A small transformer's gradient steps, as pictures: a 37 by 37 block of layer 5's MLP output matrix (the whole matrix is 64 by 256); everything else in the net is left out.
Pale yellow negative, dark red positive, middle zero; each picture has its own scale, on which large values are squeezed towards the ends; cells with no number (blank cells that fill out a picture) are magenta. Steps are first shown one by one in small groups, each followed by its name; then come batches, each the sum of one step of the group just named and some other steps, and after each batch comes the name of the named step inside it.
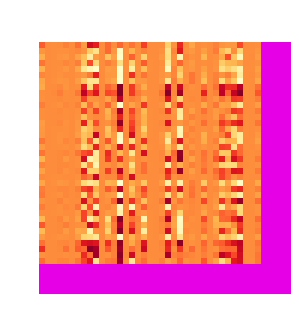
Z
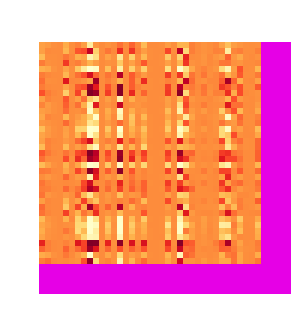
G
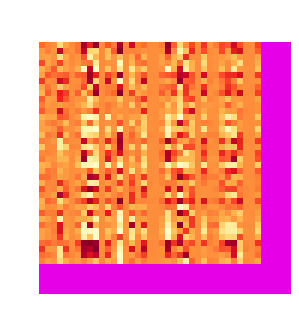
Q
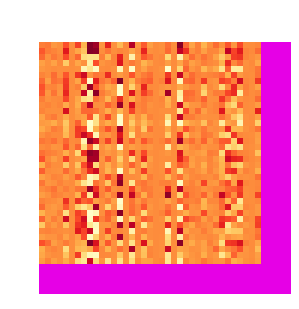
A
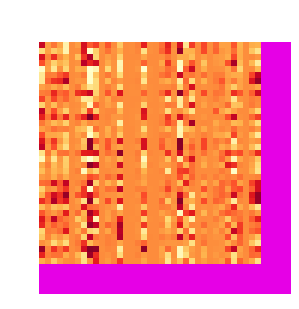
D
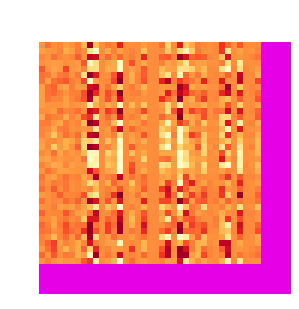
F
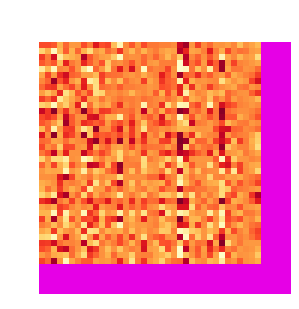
D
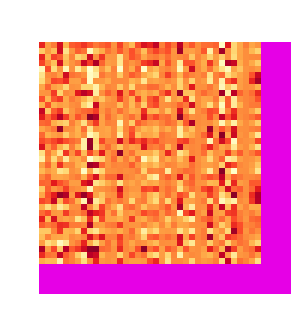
D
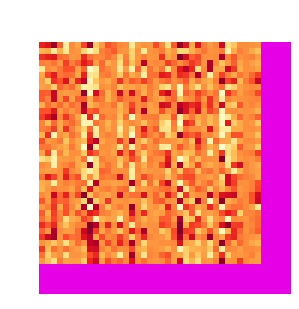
D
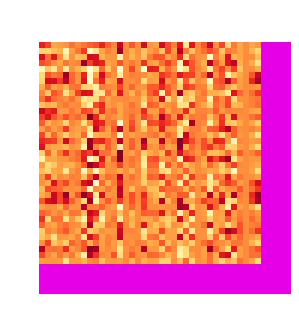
D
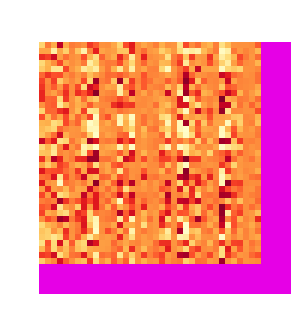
A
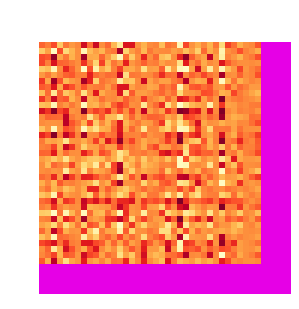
Q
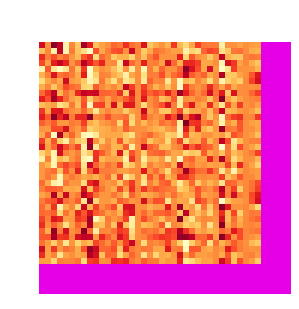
D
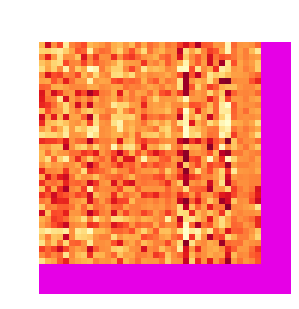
D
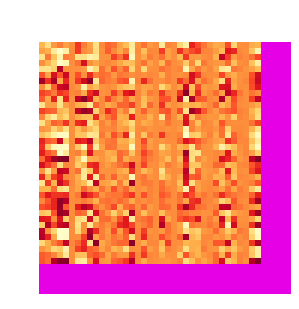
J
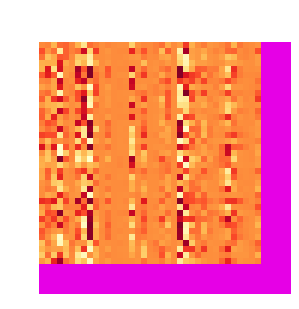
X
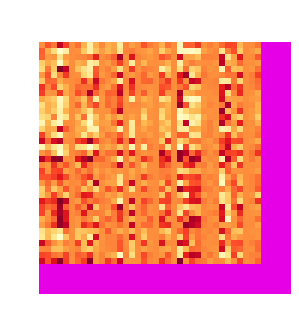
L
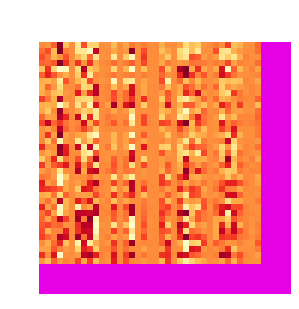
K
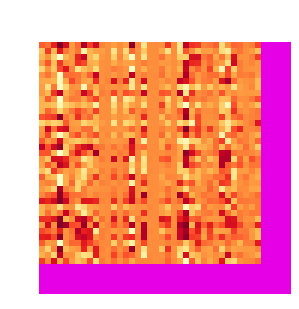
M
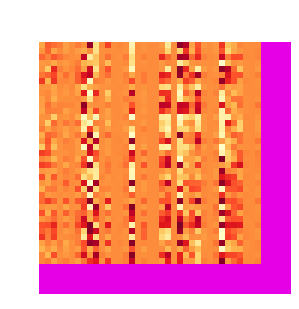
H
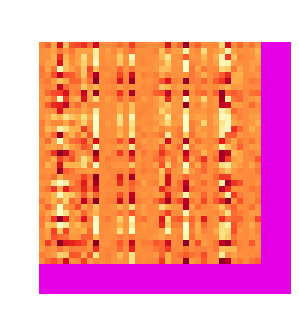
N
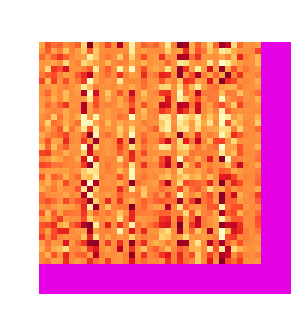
H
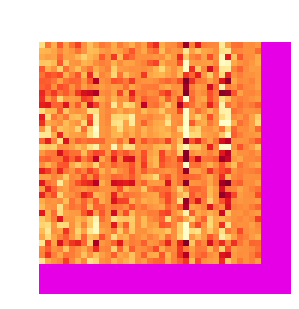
N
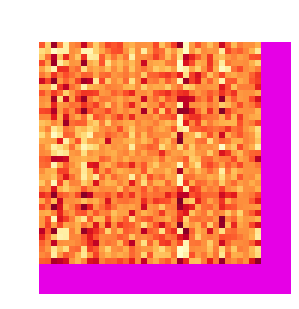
J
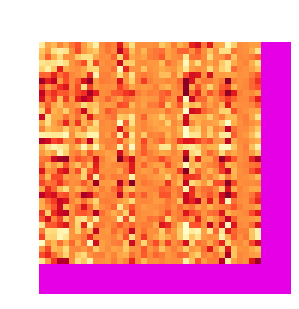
J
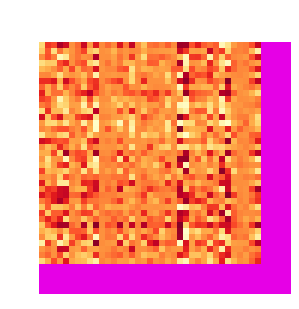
M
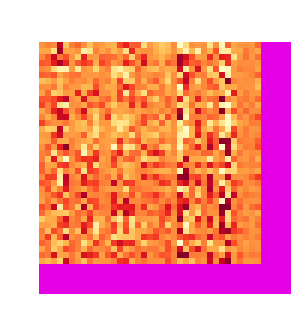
K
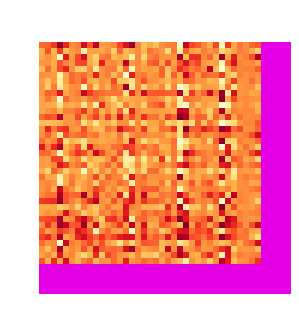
M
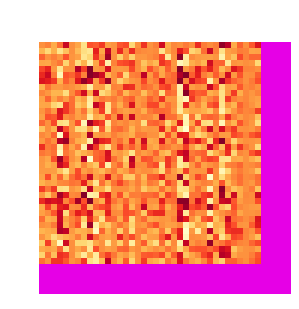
X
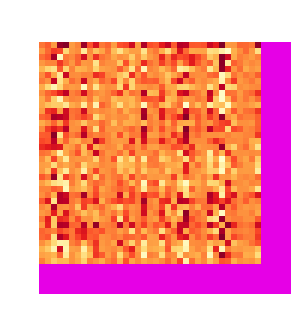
M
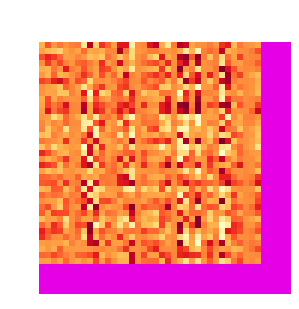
H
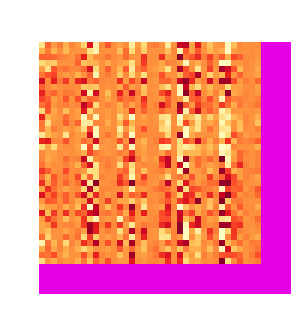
H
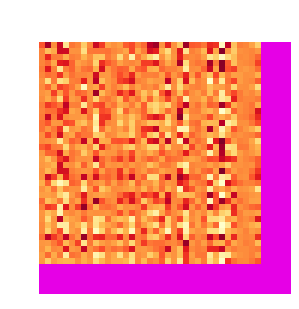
N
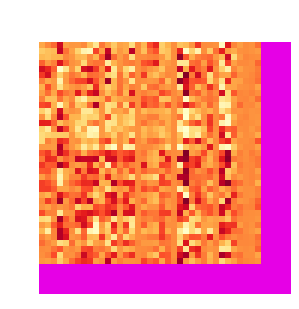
K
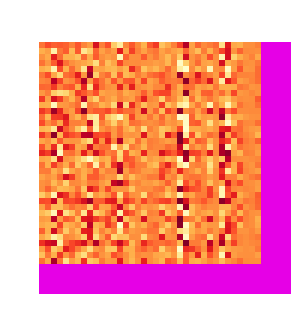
X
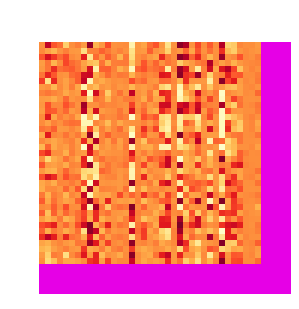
H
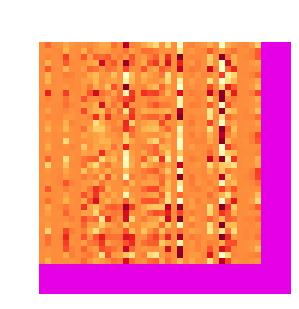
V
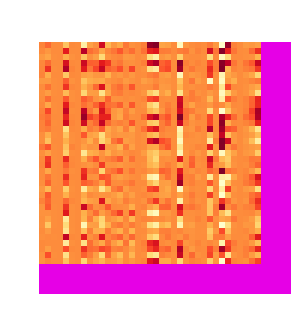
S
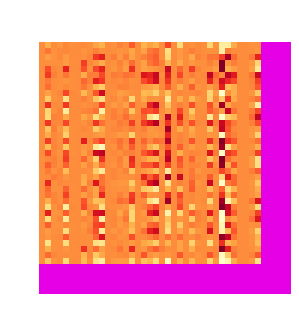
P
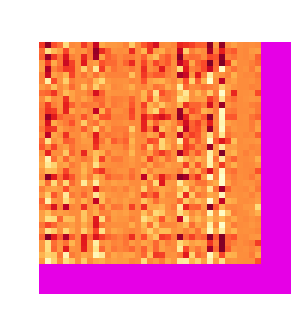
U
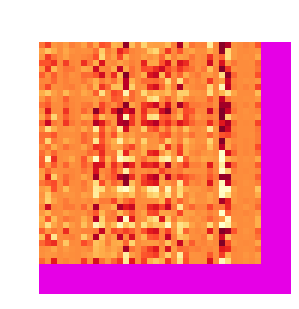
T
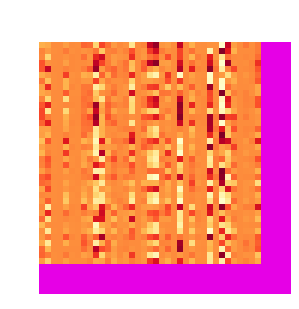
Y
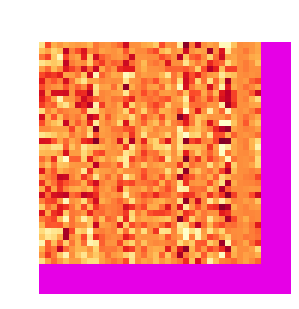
V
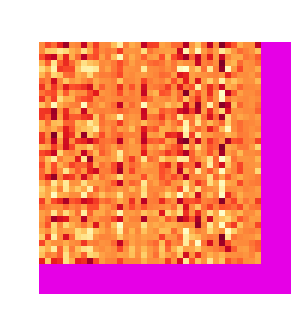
U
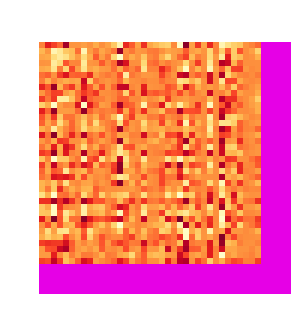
V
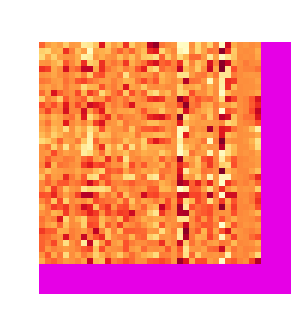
S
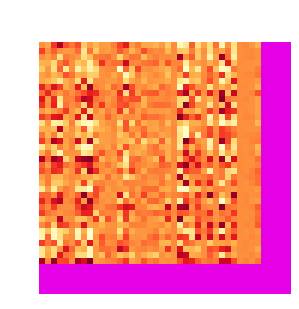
V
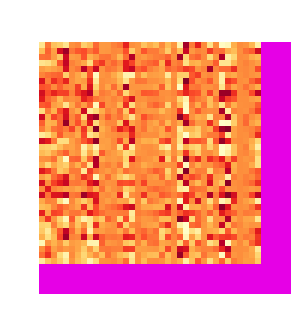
V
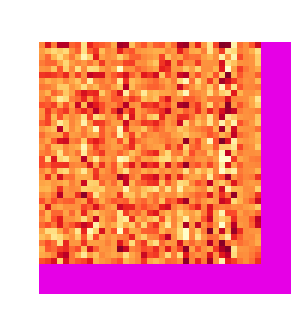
T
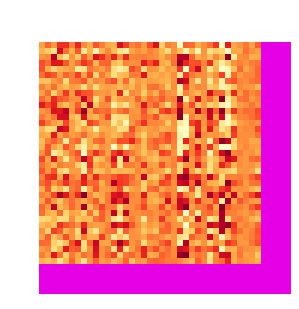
Y
